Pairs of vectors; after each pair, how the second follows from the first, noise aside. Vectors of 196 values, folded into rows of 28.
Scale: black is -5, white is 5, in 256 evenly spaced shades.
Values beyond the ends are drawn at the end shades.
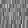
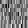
negated, scaled up.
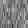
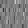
reversed, negated, partly zeroed.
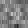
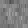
reversed, shrunk.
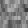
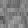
reversed, shrunk.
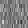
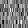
negated, scaled up.
